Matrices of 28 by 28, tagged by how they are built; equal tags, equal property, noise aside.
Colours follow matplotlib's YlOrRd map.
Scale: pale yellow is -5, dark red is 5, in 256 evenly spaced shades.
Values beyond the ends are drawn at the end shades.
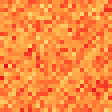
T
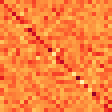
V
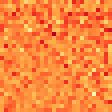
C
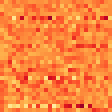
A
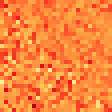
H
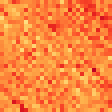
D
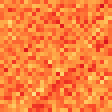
T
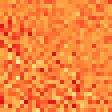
H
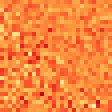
H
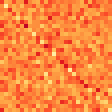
V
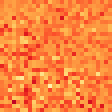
H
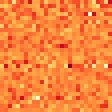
A
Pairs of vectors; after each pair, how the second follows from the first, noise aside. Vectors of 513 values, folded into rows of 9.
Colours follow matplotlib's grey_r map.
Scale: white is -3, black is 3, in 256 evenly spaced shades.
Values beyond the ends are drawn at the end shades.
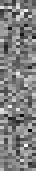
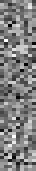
reversed, negated.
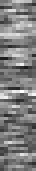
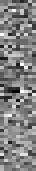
sign-scrambled.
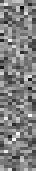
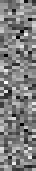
reversed, negated.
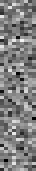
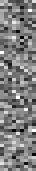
reversed, negated.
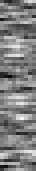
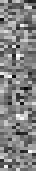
sign-scrambled.
